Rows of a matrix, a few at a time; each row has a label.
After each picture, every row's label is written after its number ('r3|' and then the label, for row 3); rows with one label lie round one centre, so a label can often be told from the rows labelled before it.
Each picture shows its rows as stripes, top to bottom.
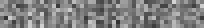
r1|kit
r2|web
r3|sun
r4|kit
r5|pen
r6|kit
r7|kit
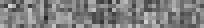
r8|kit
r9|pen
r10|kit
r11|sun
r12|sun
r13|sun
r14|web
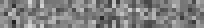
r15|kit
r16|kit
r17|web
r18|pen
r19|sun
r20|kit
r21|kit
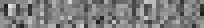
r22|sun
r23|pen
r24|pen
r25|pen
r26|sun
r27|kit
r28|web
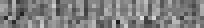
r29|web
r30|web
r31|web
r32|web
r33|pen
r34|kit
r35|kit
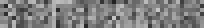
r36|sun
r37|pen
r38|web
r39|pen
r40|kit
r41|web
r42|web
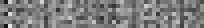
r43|pen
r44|sun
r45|web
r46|pen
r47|sun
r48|kit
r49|pen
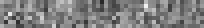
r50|sun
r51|sun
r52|sun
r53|pen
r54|kit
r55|pen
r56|web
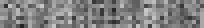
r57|sun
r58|pen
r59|sun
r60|sun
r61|web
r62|sun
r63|web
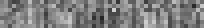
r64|kit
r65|web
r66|kit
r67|sun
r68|sun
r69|sun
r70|sun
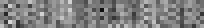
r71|sun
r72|pen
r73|sun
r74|pen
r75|sun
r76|pen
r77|web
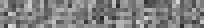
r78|kit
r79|kit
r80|sun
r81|pen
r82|sun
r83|web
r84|pen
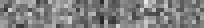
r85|sun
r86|sun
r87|pen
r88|kit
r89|sun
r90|sun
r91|web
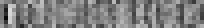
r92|kit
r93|pen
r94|pen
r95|pen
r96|pen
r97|pen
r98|web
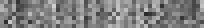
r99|web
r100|web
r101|web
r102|kit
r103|web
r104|pen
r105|web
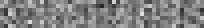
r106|kit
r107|sun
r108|pen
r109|pen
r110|web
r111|kit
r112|pen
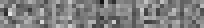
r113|sun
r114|web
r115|pen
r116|pen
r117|sun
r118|kit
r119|sun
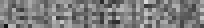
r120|sun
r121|kit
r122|web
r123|sun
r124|web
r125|sun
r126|pen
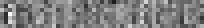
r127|sun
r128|pen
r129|web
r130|pen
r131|pen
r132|pen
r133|web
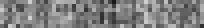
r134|sun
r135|web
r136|web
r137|sun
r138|sun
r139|sun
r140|pen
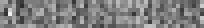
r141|web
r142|web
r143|pen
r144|pen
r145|web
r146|web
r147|sun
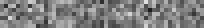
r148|sun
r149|pen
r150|kit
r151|web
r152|pen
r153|sun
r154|sun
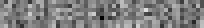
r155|pen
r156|kit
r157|sun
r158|kit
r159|sun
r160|web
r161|web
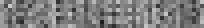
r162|web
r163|pen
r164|web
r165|sun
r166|web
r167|web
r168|sun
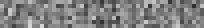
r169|sun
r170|web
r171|pen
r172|pen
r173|kit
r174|sun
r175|kit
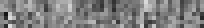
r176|sun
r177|sun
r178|sun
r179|pen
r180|pen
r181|kit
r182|pen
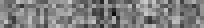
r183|sun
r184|web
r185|sun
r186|sun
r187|kit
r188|kit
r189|sun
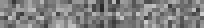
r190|kit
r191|sun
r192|sun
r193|web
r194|pen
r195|sun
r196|sun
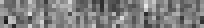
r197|sun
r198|sun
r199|sun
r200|kit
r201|pen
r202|pen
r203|kit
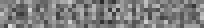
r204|sun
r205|web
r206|kit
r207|web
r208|web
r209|sun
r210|pen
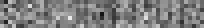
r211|pen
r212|kit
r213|pen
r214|sun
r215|sun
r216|pen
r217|web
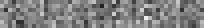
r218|kit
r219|sun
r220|pen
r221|kit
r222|sun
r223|web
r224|web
